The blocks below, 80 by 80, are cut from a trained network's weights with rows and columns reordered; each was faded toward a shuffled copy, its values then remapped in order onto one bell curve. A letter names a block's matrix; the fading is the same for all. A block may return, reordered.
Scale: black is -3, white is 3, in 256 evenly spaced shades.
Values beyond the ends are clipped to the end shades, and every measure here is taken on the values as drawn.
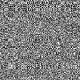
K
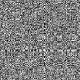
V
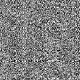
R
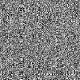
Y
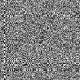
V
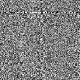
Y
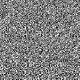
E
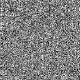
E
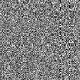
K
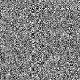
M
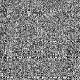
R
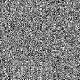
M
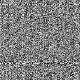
R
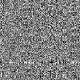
M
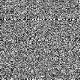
Y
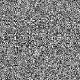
E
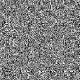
M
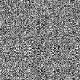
M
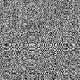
V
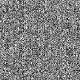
R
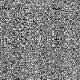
R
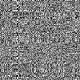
V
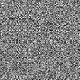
K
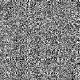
R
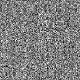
M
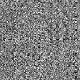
R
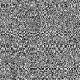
K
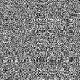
K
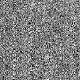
R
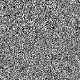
E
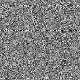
Y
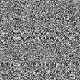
K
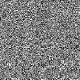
E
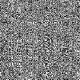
R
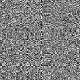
V
